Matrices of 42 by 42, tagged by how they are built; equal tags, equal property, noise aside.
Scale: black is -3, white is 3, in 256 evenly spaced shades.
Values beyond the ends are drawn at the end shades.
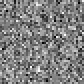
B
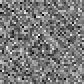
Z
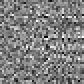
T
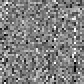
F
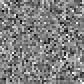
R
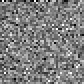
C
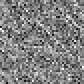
Z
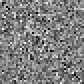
R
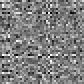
T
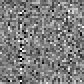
F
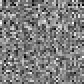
T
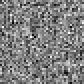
B
